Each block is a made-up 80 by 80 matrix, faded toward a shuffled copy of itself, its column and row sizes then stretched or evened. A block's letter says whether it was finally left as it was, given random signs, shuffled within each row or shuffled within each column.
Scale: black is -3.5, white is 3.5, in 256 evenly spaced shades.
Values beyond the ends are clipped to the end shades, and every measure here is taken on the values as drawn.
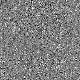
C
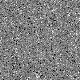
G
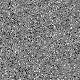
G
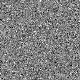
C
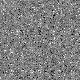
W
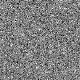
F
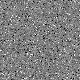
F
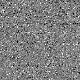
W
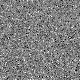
F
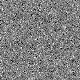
G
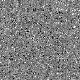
W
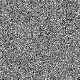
W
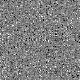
W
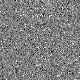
W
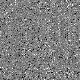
W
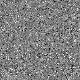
C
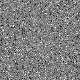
G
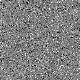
C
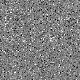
W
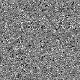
W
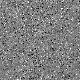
C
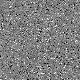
C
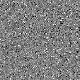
W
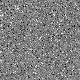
F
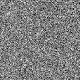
W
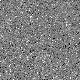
G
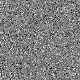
W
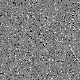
C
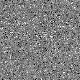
W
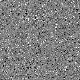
W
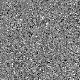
W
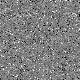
F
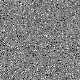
C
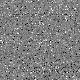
F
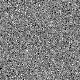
G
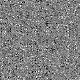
W
